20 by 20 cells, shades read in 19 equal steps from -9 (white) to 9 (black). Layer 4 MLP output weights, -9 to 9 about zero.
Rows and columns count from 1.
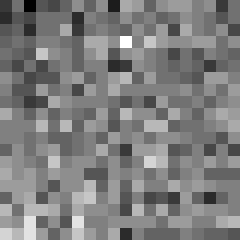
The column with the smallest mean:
12
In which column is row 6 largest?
10
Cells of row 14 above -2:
14
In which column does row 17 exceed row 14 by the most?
13
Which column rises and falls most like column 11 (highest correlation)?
18
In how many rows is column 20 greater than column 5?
9
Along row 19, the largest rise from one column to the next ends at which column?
4
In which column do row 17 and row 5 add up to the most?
15
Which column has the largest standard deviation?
3
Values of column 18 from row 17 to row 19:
6 -1 0
